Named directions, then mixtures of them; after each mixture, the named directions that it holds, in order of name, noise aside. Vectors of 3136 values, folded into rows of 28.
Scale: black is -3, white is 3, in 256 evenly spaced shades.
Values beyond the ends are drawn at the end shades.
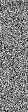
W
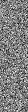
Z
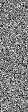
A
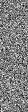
A.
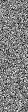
Z.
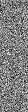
W, Z.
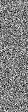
W.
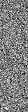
A, W, Z.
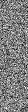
A, Z.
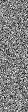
Z.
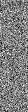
W.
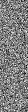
A, Z.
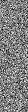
Z.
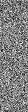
A, W.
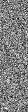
A, W, Z.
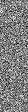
A, W, Z.
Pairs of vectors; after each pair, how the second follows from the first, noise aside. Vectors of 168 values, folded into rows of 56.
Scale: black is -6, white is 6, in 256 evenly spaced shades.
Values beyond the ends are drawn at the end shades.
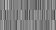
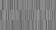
wrapped around, shrunk.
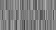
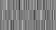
negated, partly zeroed.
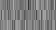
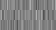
negated, partly zeroed.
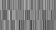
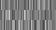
sign-scrambled.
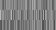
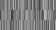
sign-scrambled.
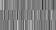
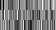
negated, scaled up.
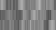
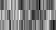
negated, scaled up.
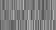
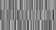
sign-scrambled.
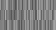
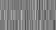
negated, partly zeroed.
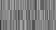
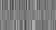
negated, partly zeroed.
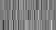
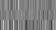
negated, partly zeroed.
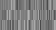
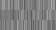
wrapped around, shrunk.
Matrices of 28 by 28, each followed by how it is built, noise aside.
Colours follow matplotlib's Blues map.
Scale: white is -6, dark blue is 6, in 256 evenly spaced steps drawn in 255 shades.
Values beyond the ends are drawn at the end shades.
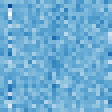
uneven columns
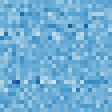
uneven rows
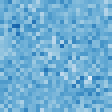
block diagonal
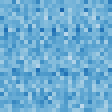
repeating columns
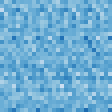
repeating columns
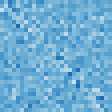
banded
